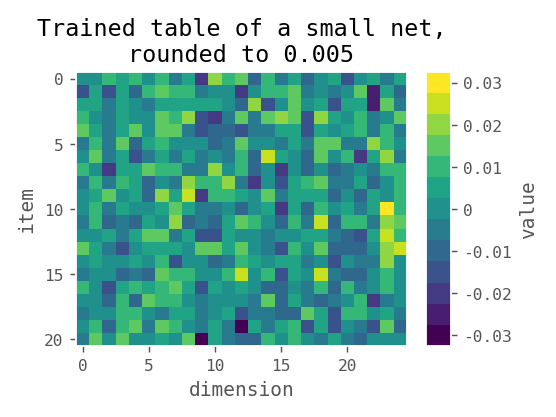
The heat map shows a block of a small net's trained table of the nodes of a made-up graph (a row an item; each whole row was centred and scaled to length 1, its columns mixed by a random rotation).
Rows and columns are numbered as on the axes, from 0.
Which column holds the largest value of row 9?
8
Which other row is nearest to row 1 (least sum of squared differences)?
17
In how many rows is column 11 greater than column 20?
7
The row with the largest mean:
3
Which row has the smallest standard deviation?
14
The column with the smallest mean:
9
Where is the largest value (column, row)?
23, 10
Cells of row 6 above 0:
11
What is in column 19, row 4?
0
